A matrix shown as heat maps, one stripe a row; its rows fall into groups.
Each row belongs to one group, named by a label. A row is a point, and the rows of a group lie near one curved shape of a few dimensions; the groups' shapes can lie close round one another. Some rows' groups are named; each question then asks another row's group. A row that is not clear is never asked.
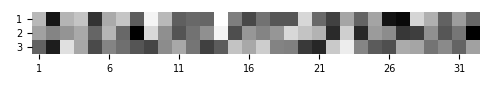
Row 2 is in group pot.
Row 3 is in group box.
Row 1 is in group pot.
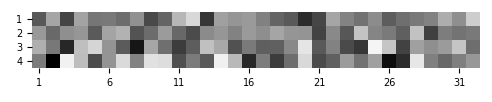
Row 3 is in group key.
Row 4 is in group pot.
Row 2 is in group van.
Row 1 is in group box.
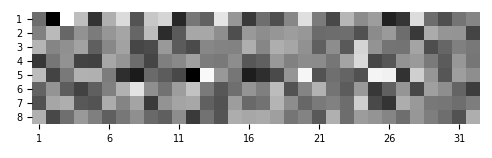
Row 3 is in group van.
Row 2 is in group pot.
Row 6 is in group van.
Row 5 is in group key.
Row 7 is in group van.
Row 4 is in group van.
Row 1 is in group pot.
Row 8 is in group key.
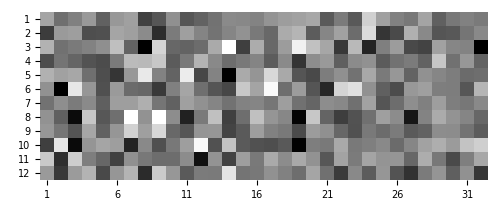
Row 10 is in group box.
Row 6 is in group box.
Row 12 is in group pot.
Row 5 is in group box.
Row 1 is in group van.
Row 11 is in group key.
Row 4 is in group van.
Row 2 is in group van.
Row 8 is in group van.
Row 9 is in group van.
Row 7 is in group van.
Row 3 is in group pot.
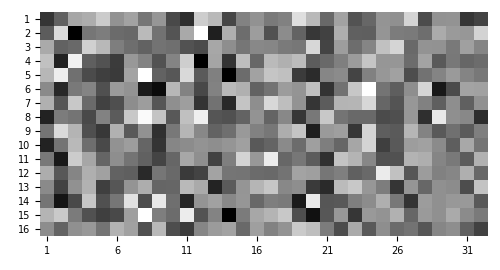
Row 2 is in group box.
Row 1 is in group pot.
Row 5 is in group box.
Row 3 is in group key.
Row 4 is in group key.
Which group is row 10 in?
van
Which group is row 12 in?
key
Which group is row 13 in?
box
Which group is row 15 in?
box
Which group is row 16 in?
pot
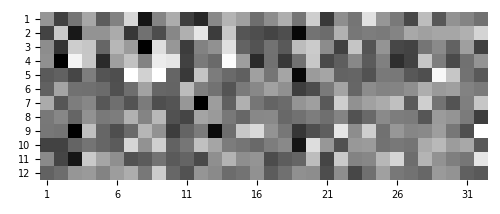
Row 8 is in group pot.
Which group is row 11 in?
key
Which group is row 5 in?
van
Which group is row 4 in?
pot
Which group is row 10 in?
van
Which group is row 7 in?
key
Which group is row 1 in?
van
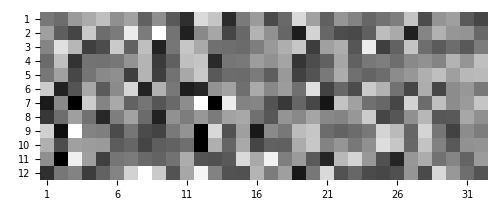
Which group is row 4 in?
box
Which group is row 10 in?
key
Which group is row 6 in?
van
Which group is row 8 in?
van
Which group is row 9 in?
key
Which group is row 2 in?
van
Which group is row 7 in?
box
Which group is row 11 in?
box
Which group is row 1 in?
pot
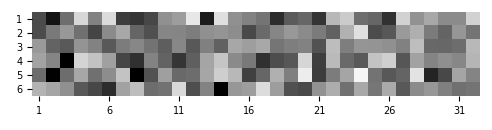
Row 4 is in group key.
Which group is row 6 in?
box
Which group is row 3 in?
key
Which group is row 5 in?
van
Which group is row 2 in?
van
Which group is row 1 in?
box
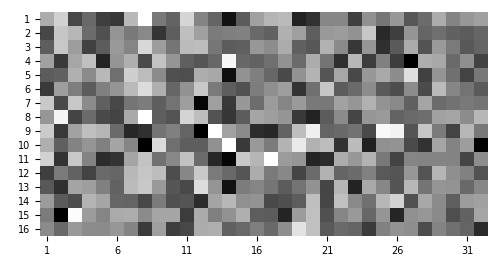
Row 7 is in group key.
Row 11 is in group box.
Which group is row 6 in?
van
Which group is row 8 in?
box
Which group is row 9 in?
key
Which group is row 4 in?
pot
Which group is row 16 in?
pot
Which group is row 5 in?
pot
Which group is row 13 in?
pot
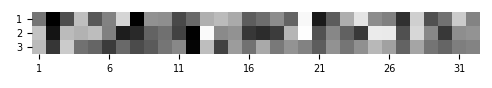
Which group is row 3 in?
key
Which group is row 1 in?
van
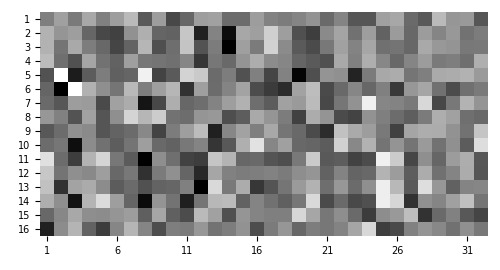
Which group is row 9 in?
box
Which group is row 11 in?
key
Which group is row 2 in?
box
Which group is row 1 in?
pot
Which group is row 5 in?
box
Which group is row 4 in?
key
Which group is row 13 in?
key
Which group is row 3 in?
box
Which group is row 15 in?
pot
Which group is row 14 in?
key
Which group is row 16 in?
van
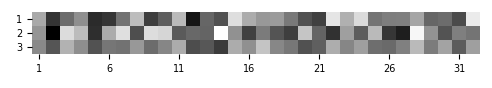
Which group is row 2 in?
pot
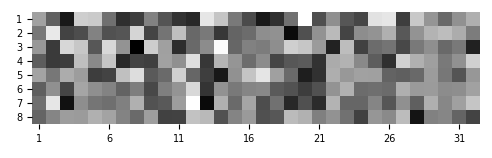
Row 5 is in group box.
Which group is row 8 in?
pot
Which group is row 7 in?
box
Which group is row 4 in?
box
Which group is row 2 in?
box
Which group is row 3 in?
pot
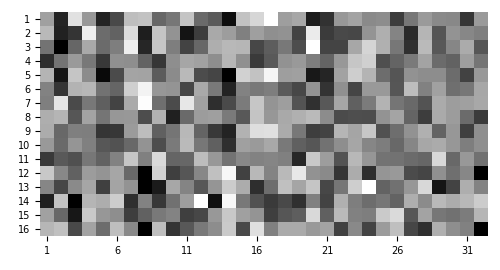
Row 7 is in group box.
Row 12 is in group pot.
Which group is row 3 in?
van
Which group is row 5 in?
box
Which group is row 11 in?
van
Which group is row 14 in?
box
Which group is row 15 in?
key
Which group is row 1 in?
box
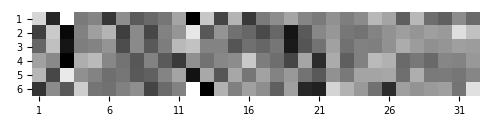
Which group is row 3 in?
box
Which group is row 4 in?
key
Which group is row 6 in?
box
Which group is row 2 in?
box
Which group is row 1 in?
key
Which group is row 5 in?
key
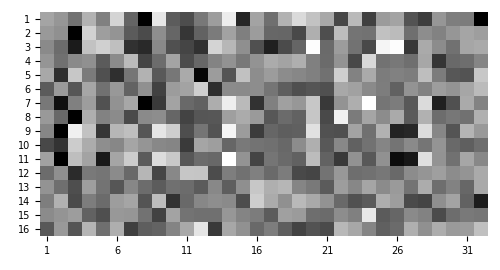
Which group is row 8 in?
key
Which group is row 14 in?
pot
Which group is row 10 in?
pot
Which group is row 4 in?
van
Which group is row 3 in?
key
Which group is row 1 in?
pot
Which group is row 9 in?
pot
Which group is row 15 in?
van
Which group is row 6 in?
box
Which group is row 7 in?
van
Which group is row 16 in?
box
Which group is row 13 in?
key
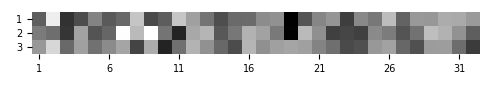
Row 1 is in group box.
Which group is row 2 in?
van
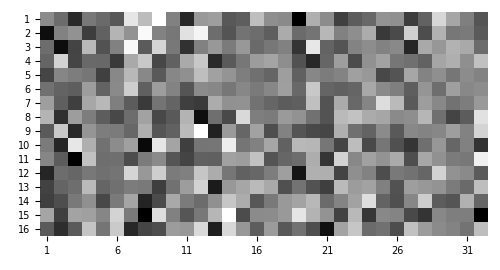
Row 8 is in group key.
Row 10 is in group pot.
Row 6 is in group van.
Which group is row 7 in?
key
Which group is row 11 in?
key
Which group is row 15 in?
pot
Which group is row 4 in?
box
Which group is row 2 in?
van
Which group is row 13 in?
box
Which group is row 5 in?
van
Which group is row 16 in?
box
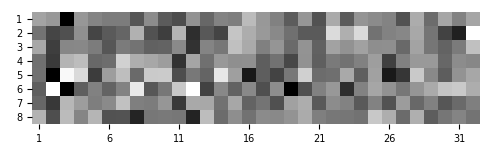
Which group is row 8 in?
key
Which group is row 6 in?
box
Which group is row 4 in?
pot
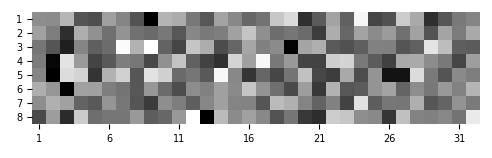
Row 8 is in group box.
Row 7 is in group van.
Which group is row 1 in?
van
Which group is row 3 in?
van
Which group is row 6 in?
key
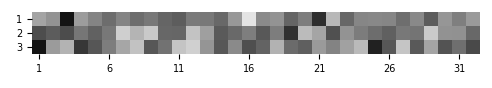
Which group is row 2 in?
van
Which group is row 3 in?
van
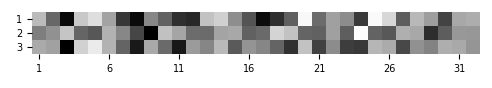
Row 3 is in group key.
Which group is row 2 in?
van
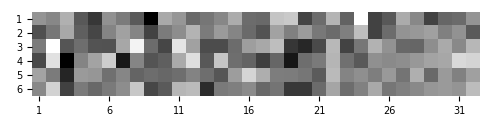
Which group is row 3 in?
box
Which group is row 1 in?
van
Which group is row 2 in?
van
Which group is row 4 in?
box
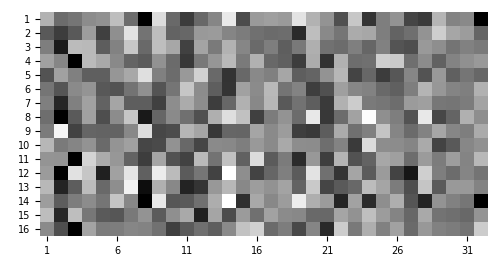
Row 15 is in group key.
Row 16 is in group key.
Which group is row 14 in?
pot
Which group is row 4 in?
key
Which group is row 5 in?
van
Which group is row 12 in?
pot
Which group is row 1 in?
pot
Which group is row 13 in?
van
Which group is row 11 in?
key
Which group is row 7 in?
box
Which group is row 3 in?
pot
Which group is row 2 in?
van
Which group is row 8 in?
van
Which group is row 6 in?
box
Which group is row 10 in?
van
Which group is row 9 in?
box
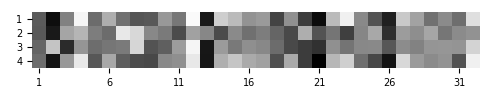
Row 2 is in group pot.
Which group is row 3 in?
box
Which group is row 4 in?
box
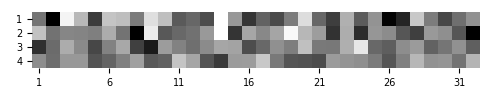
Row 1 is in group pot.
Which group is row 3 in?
van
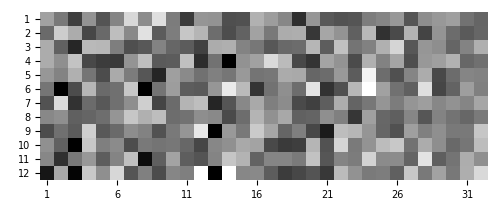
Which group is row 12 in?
box
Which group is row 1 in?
van
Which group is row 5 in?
van
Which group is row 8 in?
van
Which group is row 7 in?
box
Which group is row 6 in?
van
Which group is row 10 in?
key
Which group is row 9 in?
box
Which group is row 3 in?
key
